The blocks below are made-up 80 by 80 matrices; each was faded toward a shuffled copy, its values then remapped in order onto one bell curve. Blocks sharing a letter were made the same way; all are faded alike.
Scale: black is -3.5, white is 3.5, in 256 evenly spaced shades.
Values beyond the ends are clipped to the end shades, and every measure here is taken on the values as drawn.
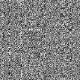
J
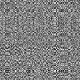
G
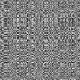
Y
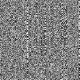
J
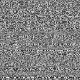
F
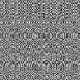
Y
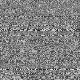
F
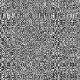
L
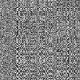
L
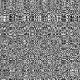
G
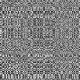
Y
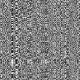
L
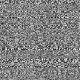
F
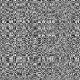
G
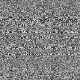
F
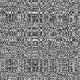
G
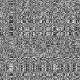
G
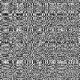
G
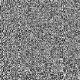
J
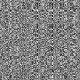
L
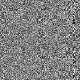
J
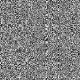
J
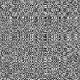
G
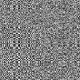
G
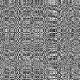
Y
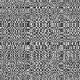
Y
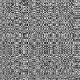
Y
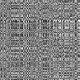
Y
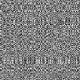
G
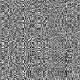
L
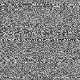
F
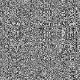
J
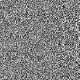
J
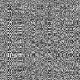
L
